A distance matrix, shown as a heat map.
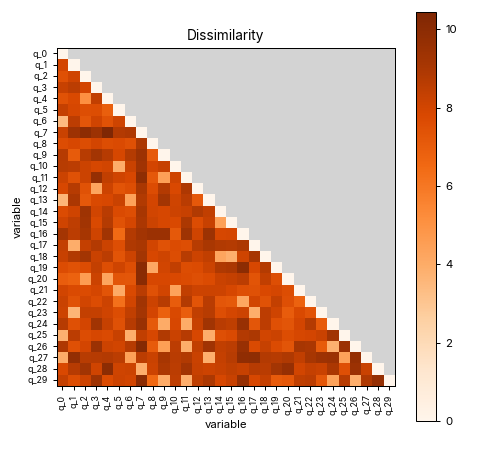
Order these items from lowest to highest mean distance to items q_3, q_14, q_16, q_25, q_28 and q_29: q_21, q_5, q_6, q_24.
q_6, q_5, q_21, q_24
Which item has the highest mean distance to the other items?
q_7
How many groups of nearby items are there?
10
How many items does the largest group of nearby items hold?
5
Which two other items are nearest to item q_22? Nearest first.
q_16, q_5
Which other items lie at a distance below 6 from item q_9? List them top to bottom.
q_11, q_24, q_26, q_29
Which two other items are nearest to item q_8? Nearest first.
q_19, q_29
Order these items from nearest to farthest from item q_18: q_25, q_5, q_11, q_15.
q_15, q_5, q_25, q_11
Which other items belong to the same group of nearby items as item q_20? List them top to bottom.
q_2, q_4
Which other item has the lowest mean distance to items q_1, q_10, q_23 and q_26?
q_17
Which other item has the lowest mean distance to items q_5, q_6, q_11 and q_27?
q_0
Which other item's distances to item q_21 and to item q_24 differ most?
q_26
